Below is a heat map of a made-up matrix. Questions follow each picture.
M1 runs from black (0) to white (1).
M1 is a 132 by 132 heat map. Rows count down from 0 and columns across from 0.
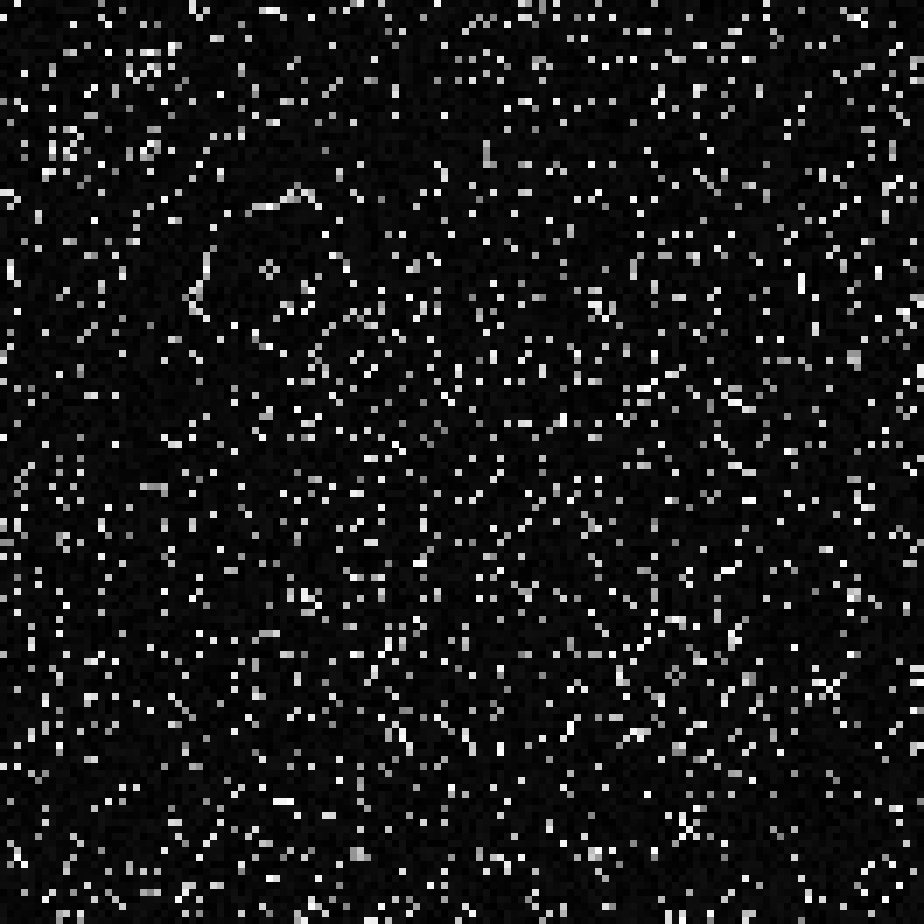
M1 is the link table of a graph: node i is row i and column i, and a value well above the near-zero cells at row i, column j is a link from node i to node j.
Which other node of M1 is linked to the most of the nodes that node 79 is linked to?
node 75
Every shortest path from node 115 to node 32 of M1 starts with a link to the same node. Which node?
node 100
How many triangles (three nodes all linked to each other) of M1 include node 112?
6
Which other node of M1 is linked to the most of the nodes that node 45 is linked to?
node 38
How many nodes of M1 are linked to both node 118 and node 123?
0
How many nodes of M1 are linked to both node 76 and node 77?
2
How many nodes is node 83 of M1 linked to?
5
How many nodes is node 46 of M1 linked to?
12
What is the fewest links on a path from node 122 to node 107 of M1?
2
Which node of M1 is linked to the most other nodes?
node 93
